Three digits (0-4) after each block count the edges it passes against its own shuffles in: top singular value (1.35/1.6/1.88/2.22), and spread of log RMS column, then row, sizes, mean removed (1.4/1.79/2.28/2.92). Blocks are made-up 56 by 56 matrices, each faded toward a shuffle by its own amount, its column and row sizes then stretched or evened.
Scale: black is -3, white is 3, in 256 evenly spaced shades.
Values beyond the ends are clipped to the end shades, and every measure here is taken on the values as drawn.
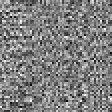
3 2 1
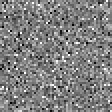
1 0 0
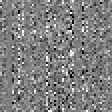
0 4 0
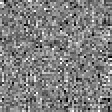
2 1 0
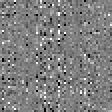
0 4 1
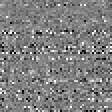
2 0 4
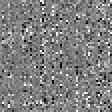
1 4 1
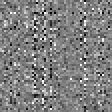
3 4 1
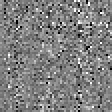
0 3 1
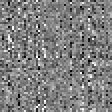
3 4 0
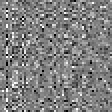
4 3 1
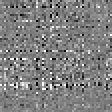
3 3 4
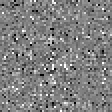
0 2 2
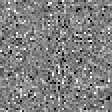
1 2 0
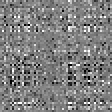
4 3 3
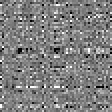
4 3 3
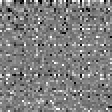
4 2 3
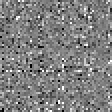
0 3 2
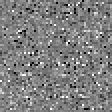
0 0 2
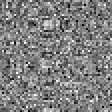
3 0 0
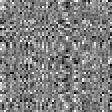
4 3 2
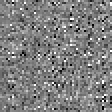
1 3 1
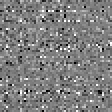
1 2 4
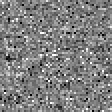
1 0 0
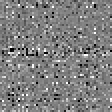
1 2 4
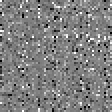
0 3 0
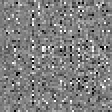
3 3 2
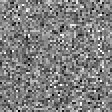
0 2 0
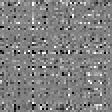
3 3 4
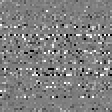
2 0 4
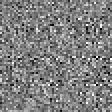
2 1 2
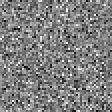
1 1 1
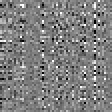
4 4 3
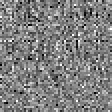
3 1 1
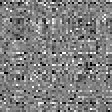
4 1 3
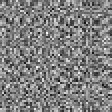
4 0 1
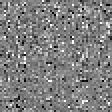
2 3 2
